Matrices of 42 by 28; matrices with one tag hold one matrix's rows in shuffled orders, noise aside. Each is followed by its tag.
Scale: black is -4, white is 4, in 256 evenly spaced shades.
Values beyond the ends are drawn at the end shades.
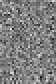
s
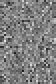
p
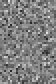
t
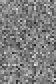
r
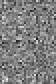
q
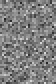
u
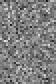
t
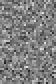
u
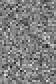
t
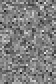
u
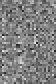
q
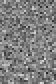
u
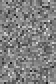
t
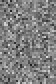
t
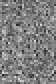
q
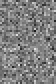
r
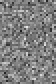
u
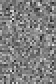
s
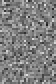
u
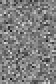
t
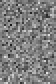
t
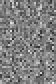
s
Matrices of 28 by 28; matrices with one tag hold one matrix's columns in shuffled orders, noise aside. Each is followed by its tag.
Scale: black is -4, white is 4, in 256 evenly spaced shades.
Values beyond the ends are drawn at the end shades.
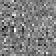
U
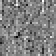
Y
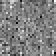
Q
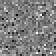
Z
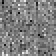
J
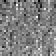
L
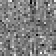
J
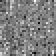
Q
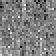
L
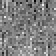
L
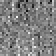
L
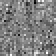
J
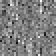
Y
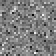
Z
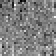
L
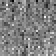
L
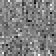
J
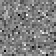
Z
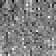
L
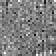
J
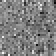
J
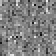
Y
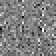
U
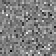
Z
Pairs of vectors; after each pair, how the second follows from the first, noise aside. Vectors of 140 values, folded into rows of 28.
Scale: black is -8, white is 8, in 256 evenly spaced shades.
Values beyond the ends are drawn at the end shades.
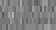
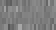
reversed, negated, partly zeroed.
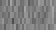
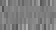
reversed, negated, partly zeroed.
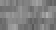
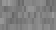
wrapped around, shrunk.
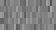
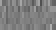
reversed, negated, partly zeroed.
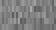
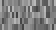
scaled up.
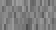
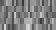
negated, scaled up.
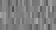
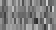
negated, scaled up.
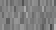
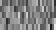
scaled up.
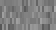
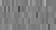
wrapped around, negated, partly zeroed.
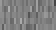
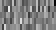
scaled up.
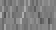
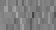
reversed, negated, partly zeroed.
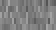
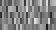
negated, scaled up.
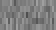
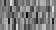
scaled up.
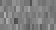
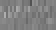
partly zeroed.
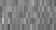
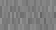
wrapped around, shrunk.
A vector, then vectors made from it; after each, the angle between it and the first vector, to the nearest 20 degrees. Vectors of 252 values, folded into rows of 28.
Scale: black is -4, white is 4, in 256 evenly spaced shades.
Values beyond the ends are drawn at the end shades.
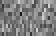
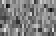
60 degrees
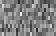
160 degrees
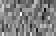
160 degrees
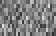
40 degrees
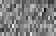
140 degrees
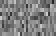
100 degrees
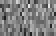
60 degrees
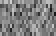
60 degrees
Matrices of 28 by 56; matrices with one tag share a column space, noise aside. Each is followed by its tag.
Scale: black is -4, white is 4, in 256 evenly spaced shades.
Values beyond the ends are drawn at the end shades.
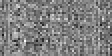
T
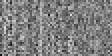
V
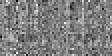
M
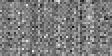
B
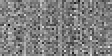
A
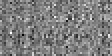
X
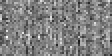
X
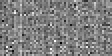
A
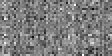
X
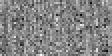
V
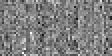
M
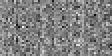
T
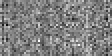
T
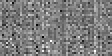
A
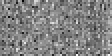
M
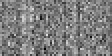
X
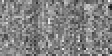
M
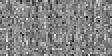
M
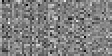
B
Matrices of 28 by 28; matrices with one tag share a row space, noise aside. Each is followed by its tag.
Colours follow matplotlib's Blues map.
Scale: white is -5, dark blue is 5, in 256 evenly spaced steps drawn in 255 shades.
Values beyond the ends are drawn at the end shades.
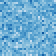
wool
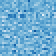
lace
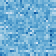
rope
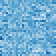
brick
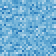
wool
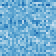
brick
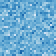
lace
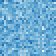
wool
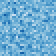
lace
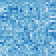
rope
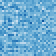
wool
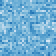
brick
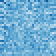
rope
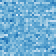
rope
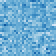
brick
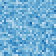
wool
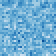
lace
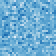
lace
